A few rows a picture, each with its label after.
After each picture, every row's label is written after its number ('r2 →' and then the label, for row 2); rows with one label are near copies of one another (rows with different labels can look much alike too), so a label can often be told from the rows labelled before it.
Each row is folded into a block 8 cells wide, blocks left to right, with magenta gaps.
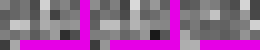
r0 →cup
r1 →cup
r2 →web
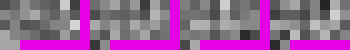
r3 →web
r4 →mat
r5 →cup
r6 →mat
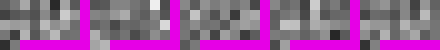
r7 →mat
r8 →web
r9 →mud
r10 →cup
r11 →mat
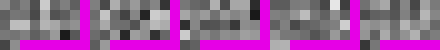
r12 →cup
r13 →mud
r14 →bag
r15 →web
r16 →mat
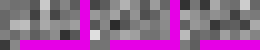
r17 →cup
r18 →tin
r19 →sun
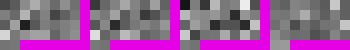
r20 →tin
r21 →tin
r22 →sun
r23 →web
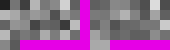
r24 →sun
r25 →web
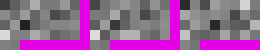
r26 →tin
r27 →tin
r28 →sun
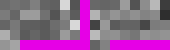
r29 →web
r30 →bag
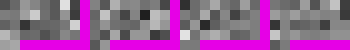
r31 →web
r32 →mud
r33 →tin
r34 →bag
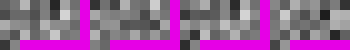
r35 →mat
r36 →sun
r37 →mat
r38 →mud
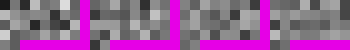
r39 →sun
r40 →mat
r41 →mud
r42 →bag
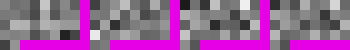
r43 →cup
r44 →tin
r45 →sun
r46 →sun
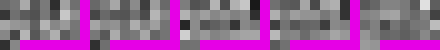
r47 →mat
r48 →mat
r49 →bag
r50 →bag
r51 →web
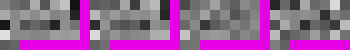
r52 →bag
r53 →bag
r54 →tin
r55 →sun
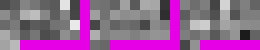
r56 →web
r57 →bag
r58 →cup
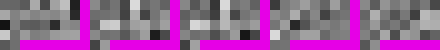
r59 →bag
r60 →cup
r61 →cup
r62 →tin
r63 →mud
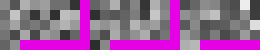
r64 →mud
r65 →mat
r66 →web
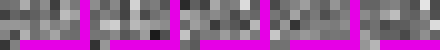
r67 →mat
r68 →cup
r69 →sun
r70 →tin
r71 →web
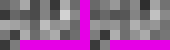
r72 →mat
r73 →mat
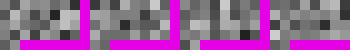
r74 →mud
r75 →sun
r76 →cup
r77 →bag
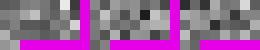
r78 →web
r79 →mud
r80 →sun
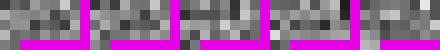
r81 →sun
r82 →sun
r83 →mat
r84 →bag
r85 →web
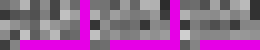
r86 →mat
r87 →bag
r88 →bag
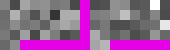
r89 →mud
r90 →web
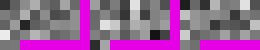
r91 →tin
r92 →cup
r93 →sun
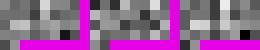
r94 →cup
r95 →sun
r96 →cup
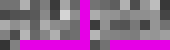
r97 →mat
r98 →bag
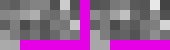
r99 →web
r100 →web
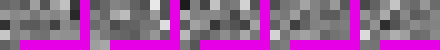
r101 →bag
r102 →web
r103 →sun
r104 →tin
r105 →tin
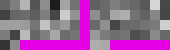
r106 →mat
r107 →web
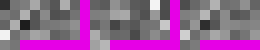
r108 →tin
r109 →web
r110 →tin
